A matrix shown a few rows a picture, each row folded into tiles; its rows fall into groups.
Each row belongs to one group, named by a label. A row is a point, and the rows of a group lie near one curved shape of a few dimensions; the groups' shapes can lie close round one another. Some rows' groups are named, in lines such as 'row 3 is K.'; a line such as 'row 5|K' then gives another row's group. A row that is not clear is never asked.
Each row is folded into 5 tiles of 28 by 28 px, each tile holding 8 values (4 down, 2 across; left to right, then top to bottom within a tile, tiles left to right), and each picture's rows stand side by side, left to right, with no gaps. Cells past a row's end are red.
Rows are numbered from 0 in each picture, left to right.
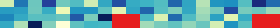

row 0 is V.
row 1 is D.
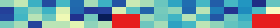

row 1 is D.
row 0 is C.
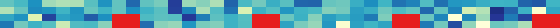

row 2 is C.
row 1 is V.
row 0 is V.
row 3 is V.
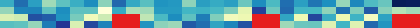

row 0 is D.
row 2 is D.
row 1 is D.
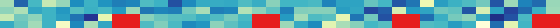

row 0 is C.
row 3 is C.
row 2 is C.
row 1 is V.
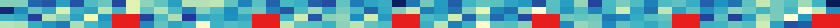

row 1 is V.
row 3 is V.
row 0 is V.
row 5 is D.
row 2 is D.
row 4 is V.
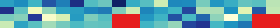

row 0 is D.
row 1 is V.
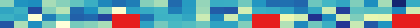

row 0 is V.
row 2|D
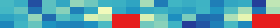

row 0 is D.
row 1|D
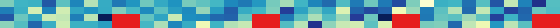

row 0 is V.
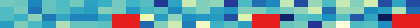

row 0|V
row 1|C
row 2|V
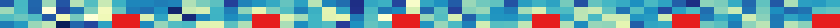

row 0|D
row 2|D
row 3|V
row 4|C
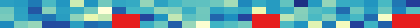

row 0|D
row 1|V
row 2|C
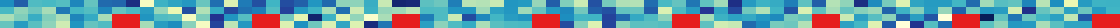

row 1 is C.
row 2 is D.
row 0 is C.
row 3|V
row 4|V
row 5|V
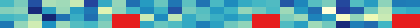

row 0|V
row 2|D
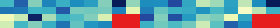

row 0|D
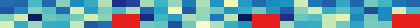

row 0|D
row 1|V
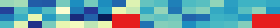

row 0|C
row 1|V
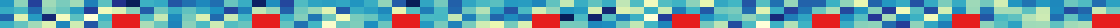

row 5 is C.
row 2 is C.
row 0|D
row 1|D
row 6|V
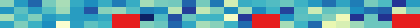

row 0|C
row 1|V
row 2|C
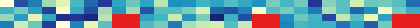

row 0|C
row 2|D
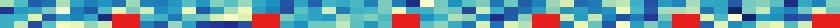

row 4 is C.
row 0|C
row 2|C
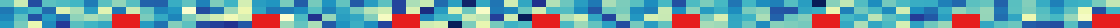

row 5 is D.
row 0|V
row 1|D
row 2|D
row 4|D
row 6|C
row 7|D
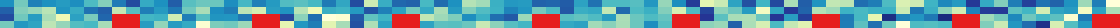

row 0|C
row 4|C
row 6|V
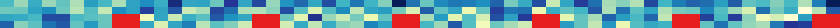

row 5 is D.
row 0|V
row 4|C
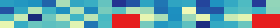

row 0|D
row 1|D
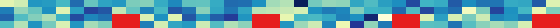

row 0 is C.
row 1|C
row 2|C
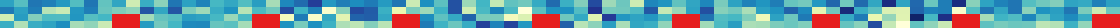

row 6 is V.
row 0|V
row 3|D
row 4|V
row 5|C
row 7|C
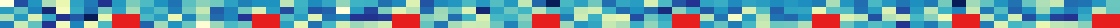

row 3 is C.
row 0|C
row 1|V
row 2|C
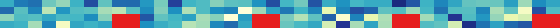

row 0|C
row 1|D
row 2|D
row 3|D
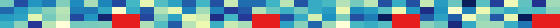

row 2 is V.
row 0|V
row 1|C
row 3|V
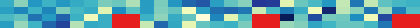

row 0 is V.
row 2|V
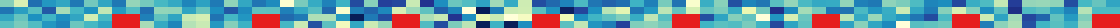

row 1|C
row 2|C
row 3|D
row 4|V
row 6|C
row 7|V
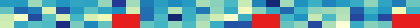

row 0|D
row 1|D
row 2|V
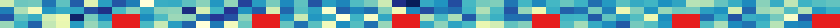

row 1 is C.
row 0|C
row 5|V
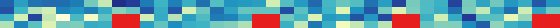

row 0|D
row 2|C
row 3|D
